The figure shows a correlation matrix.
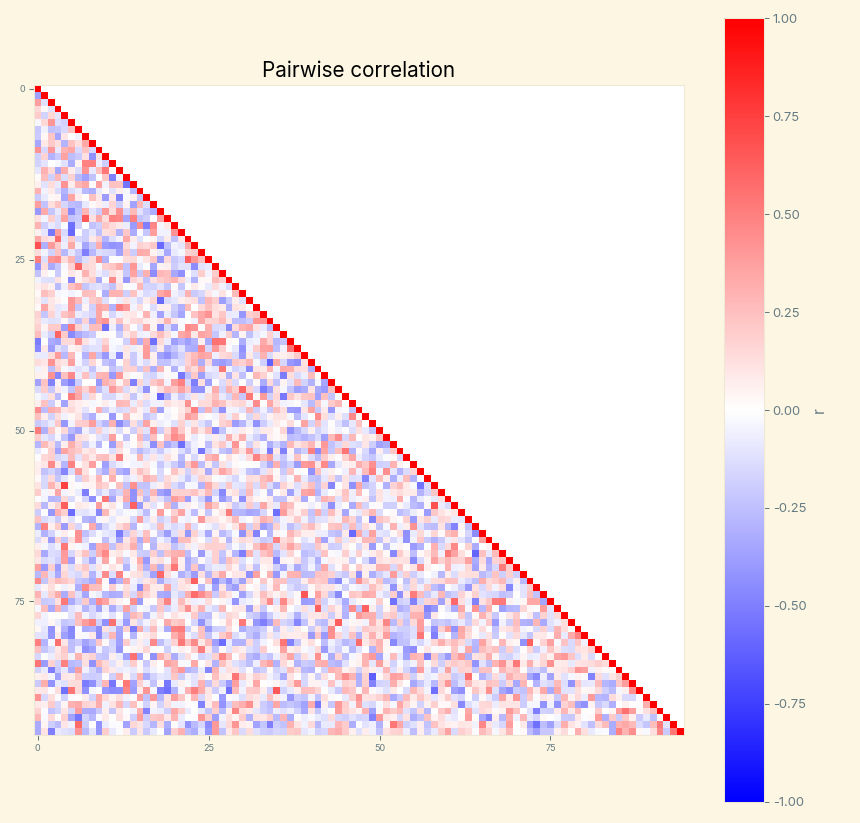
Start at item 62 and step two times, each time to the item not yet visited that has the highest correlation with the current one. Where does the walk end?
11
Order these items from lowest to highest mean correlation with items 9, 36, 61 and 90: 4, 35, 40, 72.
40, 35, 72, 4
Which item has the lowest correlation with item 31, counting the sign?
18
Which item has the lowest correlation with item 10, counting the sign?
35
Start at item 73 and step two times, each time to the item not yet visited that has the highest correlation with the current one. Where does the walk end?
19
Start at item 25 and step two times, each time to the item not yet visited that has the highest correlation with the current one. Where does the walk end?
3
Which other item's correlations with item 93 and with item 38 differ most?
34
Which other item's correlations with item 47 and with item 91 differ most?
86
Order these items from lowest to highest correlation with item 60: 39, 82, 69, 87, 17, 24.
39, 24, 82, 17, 69, 87
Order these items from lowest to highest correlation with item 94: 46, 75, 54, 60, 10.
75, 54, 46, 10, 60
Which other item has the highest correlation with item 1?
64
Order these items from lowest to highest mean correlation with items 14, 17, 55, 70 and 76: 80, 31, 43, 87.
87, 43, 31, 80
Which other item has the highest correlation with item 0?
23
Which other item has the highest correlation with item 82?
24
